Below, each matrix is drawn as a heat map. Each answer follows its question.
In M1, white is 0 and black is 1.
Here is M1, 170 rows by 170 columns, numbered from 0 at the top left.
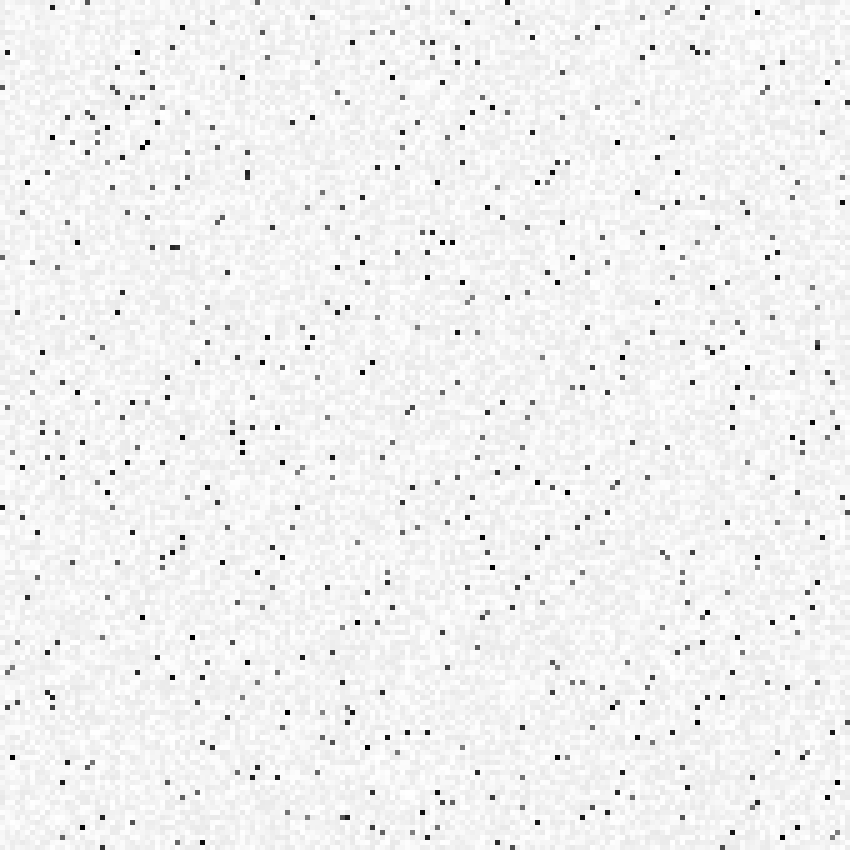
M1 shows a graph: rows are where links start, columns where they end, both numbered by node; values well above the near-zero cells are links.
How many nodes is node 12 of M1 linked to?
6
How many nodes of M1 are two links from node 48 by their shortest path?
8
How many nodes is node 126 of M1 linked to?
2
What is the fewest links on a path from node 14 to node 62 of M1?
3
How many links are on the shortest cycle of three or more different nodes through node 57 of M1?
6
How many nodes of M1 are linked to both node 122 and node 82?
1
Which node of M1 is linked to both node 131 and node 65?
node 60
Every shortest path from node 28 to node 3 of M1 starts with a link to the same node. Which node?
node 123
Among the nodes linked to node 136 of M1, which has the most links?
node 163
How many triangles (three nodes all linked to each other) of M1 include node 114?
3
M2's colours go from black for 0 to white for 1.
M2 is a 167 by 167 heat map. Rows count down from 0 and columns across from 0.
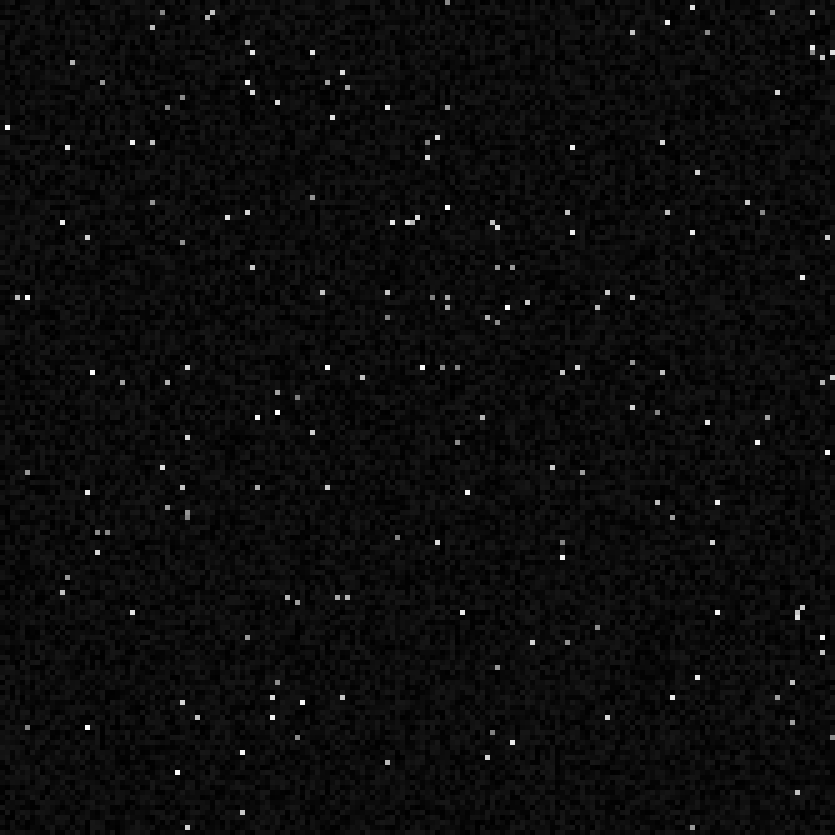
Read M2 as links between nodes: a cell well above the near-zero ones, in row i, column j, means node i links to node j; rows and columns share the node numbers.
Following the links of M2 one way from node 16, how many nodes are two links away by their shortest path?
1
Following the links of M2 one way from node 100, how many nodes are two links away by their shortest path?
3
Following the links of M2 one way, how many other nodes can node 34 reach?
5
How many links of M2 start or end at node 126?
4
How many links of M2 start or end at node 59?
8
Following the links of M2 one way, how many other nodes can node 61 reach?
7
